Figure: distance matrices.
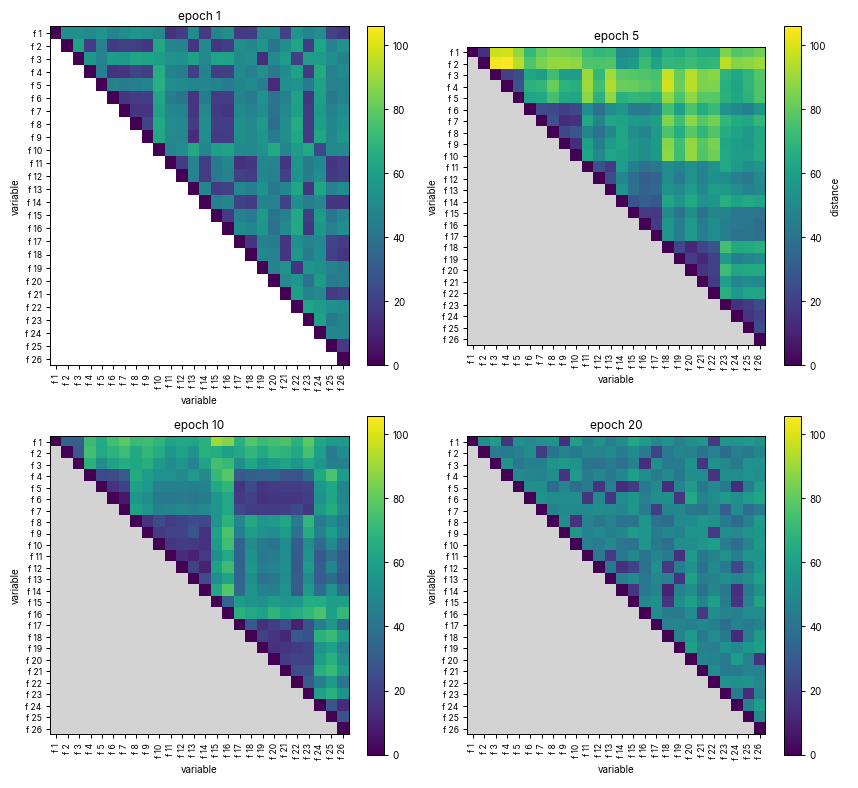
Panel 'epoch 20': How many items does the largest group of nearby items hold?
6
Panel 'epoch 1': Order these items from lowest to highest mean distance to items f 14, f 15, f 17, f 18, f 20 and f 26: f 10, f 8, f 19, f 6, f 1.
f 1, f 6, f 8, f 19, f 10
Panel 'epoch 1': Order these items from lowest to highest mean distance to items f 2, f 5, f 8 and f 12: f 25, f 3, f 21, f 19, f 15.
f 15, f 25, f 21, f 19, f 3
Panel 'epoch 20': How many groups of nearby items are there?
8
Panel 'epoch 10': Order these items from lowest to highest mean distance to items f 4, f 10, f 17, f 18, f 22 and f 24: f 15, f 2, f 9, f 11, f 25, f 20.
f 20, f 11, f 9, f 25, f 15, f 2
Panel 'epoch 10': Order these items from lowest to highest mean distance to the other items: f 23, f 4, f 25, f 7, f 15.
f 7, f 23, f 4, f 25, f 15
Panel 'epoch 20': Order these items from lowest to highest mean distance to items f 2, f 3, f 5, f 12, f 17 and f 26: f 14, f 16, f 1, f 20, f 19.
f 14, f 16, f 20, f 19, f 1
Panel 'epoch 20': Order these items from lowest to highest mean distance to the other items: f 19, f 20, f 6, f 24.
f 24, f 19, f 6, f 20
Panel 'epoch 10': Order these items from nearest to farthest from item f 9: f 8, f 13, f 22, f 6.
f 8, f 13, f 22, f 6
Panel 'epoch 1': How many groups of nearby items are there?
5
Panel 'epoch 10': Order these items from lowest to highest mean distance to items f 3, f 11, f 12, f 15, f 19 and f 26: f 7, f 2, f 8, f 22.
f 22, f 8, f 7, f 2
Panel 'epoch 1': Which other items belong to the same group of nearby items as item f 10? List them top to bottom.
f 24
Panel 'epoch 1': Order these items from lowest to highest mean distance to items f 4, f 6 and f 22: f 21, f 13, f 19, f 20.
f 13, f 19, f 20, f 21
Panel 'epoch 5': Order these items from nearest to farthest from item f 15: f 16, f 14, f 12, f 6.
f 16, f 14, f 12, f 6
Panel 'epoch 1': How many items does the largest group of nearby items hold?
10
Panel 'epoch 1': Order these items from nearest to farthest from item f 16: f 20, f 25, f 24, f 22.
f 20, f 25, f 24, f 22
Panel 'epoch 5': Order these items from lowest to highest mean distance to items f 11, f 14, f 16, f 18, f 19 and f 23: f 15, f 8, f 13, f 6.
f 15, f 13, f 6, f 8
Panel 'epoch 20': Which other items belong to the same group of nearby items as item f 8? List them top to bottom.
f 10
